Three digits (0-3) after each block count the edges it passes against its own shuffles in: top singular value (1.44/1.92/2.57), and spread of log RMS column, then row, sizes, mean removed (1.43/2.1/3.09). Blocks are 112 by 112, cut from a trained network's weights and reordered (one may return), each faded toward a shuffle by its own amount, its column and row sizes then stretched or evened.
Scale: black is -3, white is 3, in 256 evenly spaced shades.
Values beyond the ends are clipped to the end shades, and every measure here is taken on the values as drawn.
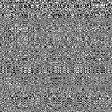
3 0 3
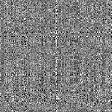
2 2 2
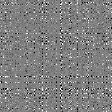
2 3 3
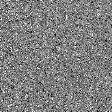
0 2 0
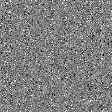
0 2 0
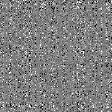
0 3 2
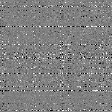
2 2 3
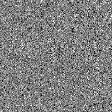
1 2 1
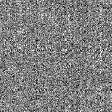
1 1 1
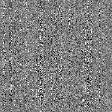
0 3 1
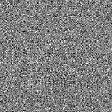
2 1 1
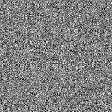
2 0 2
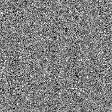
0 1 1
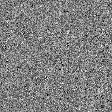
0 1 1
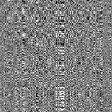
3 3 1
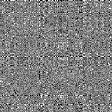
3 2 2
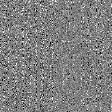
1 3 0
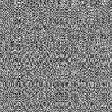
3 1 1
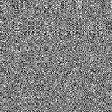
3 0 2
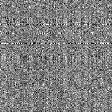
2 0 2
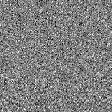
2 0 0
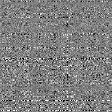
2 2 3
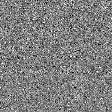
0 0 2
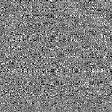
2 1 3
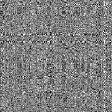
2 2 2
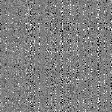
2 3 1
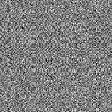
3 1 0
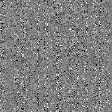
0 3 0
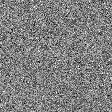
0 0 0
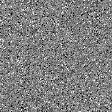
0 2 0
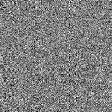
2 1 1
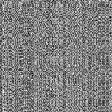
3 1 0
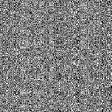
2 2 1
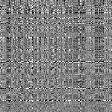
3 2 3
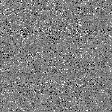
0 1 2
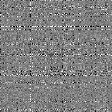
2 2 3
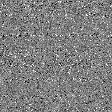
0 0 2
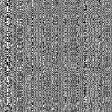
3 3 0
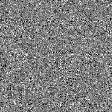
1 1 1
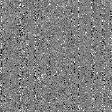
0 3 0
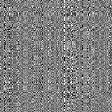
3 3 2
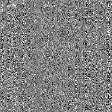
1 3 1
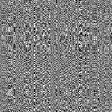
3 3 0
